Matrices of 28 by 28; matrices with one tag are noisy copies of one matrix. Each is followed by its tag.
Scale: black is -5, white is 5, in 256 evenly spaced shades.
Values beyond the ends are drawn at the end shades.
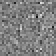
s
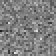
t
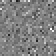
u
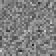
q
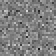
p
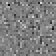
s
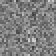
u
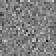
u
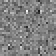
p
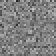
u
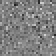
s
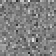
u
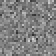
u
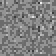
s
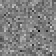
q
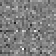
t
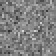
t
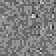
s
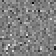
p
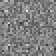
p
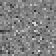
t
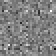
p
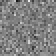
u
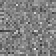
t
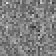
s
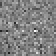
t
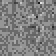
s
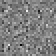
p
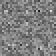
p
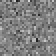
u
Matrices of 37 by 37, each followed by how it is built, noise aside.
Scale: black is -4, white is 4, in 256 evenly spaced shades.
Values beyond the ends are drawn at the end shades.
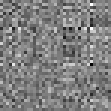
low rank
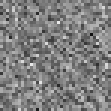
Toeplitz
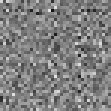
low rank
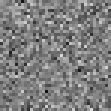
noise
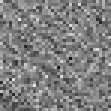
Toeplitz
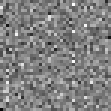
uneven columns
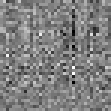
low rank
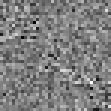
block diagonal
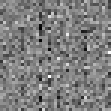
uneven columns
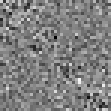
block diagonal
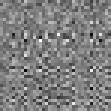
low rank
